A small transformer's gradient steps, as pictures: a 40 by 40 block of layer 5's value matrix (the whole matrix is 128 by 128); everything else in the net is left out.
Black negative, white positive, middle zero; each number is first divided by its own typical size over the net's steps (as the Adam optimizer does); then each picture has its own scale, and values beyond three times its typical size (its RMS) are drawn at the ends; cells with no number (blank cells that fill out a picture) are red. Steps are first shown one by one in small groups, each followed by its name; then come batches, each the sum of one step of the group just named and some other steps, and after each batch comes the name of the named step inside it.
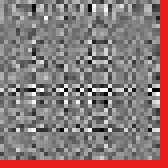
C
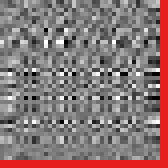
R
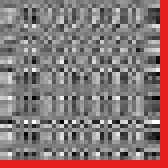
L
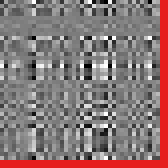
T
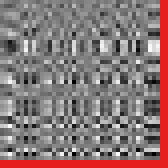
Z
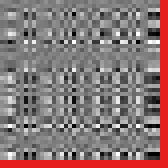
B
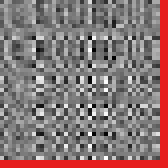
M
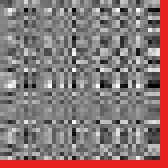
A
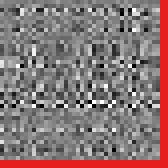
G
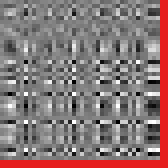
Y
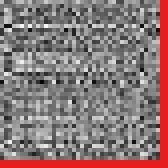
B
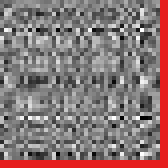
A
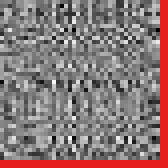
B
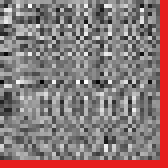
A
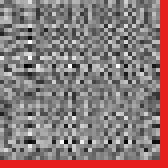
R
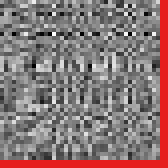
T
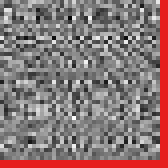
A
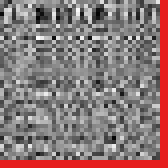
M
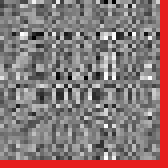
T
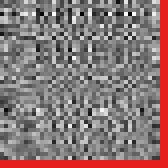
M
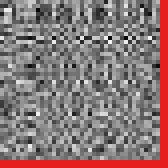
T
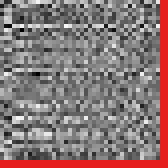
A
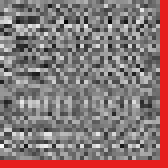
L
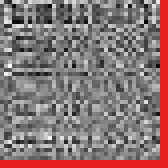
R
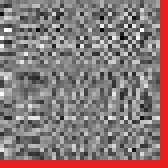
Z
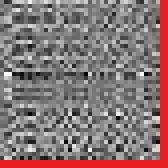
R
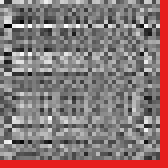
B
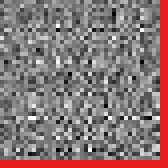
M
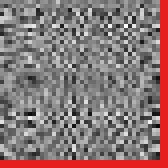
B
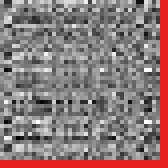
L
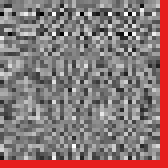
R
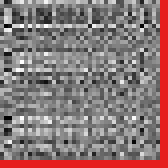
G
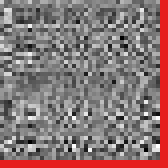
A
